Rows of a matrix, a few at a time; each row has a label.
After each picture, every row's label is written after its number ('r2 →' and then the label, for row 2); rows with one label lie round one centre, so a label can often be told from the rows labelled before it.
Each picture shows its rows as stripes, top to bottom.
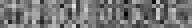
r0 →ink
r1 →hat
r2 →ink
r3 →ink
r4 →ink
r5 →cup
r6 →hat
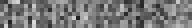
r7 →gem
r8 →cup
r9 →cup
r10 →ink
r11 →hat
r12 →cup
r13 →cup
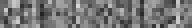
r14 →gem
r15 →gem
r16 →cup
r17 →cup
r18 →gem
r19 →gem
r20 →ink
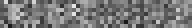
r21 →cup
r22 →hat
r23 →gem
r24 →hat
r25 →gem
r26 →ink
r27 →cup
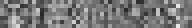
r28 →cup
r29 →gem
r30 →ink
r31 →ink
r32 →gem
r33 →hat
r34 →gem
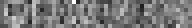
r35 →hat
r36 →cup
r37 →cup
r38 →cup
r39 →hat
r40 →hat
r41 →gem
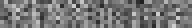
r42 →cup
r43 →hat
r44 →gem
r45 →ink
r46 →gem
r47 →ink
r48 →ink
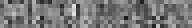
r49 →cup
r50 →hat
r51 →hat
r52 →hat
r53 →ink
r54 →cup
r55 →ink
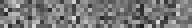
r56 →hat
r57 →gem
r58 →cup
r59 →gem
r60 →hat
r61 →ink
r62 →cup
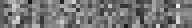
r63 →hat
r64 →gem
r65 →hat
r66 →cup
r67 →gem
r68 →gem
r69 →ink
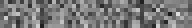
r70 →cup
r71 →hat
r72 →ink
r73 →gem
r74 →cup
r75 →ink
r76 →ink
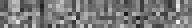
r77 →gem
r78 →gem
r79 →gem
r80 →ink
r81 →hat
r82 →gem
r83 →cup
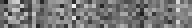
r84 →gem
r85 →hat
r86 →gem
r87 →cup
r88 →hat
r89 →gem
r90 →cup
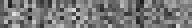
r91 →cup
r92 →cup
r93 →hat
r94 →gem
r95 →hat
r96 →cup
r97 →gem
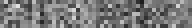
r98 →cup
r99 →gem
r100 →hat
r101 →ink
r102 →hat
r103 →cup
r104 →ink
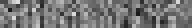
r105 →gem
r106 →ink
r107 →cup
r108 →hat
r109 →ink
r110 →ink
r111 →ink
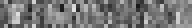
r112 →cup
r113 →hat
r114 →hat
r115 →gem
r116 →gem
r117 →gem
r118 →cup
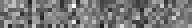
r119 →hat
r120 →hat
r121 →cup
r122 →gem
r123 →ink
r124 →hat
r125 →cup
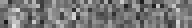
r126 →cup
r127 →ink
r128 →gem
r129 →hat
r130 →hat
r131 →gem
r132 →gem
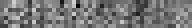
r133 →hat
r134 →hat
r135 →cup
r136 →hat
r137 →gem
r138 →cup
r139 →gem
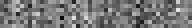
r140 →gem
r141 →hat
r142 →gem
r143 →ink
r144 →hat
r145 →cup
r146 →hat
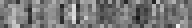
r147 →ink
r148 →hat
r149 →hat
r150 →hat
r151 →hat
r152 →hat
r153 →gem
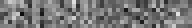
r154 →hat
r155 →hat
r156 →ink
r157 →gem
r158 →hat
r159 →cup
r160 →ink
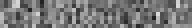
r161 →gem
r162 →gem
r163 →hat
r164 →ink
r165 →ink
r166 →ink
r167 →cup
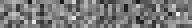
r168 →hat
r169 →ink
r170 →ink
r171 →gem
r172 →hat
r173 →cup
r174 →ink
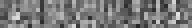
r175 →ink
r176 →ink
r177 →ink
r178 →gem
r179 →gem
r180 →ink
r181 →hat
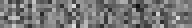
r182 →cup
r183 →hat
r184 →cup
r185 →ink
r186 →gem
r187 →ink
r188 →hat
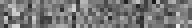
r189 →ink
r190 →hat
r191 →hat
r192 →gem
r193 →cup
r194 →cup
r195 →gem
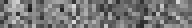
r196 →gem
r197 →hat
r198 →hat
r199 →ink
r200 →gem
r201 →hat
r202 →cup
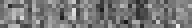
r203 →hat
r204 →cup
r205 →hat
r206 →hat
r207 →hat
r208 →ink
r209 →gem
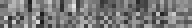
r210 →hat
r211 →hat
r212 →hat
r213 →ink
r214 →cup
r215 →ink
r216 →cup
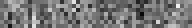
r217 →hat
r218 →gem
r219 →hat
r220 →cup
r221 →cup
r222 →ink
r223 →cup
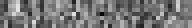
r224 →gem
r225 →gem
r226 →gem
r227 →hat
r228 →ink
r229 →cup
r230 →cup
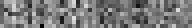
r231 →hat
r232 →hat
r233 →gem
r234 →cup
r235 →hat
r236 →hat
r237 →ink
